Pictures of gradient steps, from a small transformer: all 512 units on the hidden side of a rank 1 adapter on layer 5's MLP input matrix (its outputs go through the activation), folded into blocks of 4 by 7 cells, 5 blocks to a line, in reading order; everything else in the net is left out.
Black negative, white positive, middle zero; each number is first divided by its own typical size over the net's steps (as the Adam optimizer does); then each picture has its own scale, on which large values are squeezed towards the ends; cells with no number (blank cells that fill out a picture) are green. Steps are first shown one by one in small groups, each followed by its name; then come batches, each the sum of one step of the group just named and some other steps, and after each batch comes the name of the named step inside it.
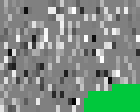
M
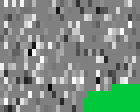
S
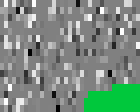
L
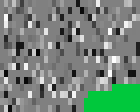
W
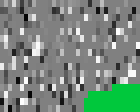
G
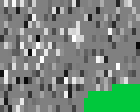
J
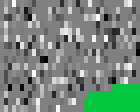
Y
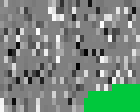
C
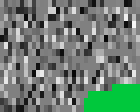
M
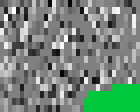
L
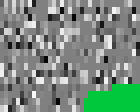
Y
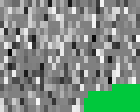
M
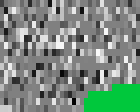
M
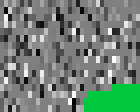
W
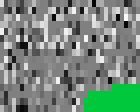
M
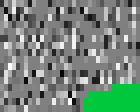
J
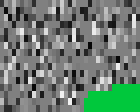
J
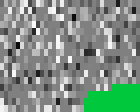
C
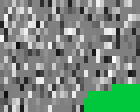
W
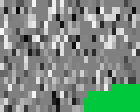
L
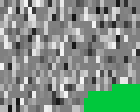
G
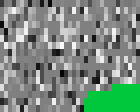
M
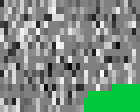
C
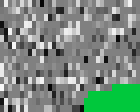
S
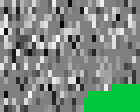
S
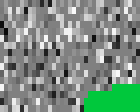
M
